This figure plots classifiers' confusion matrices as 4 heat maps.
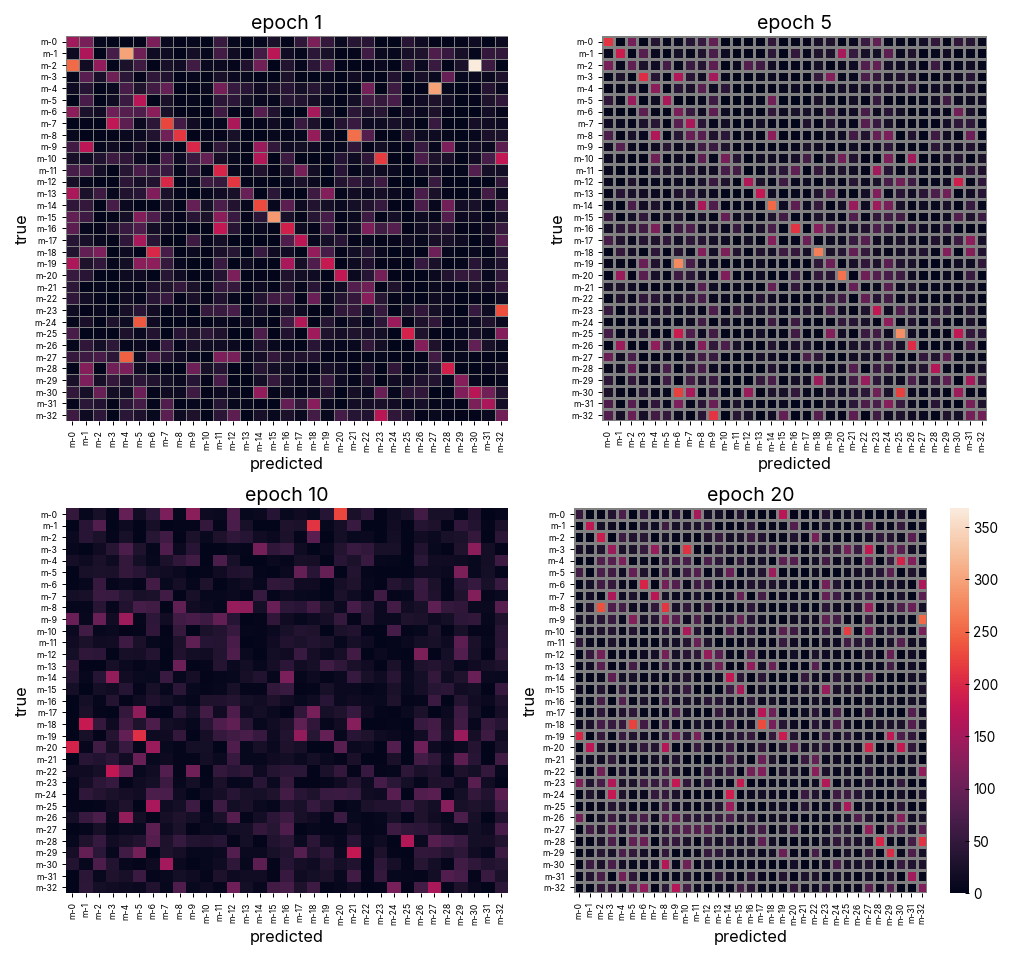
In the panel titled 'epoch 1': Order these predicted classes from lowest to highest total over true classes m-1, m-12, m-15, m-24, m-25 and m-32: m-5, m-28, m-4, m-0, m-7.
m-28, m-0, m-7, m-4, m-5
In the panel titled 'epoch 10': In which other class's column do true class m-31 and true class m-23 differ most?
m-30
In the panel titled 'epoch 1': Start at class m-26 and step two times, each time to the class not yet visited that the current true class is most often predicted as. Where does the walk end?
m-14
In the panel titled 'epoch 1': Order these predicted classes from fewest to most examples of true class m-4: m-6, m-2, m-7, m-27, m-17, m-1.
m-2, m-17, m-1, m-6, m-7, m-27
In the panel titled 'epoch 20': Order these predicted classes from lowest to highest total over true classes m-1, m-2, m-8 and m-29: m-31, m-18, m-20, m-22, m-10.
m-18, m-10, m-20, m-22, m-31
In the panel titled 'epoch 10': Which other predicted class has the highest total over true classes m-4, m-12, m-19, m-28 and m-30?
m-29
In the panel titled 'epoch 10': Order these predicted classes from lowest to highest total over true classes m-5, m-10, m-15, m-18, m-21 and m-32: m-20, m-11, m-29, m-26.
m-20, m-11, m-26, m-29
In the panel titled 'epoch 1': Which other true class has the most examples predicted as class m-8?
m-7
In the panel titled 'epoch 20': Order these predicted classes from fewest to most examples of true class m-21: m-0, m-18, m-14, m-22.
m-0, m-18, m-14, m-22
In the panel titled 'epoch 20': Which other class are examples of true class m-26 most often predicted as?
m-30
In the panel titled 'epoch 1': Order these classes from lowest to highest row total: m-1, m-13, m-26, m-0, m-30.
m-26, m-0, m-13, m-30, m-1
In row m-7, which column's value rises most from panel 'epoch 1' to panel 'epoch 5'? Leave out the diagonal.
m-22
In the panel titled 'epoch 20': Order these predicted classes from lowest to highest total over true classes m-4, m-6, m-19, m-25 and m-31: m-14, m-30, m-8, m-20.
m-20, m-14, m-8, m-30
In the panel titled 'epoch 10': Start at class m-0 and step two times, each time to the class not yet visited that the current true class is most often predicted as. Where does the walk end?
m-6
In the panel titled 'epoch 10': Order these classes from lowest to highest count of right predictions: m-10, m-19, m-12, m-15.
m-10, m-15, m-12, m-19
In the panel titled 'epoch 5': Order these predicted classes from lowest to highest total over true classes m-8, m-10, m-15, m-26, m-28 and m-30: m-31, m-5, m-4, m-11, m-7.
m-11, m-5, m-31, m-7, m-4
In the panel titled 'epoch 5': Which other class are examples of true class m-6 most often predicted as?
m-30
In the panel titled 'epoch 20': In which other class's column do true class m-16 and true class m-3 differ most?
m-10
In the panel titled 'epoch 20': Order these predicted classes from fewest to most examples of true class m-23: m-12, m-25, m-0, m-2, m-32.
m-32, m-25, m-12, m-2, m-0
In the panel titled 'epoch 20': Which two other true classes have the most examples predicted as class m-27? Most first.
m-20, m-3
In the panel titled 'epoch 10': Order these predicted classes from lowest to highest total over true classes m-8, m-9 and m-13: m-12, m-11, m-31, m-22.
m-31, m-22, m-11, m-12
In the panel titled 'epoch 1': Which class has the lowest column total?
m-13
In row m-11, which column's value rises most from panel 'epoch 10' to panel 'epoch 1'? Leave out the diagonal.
m-17
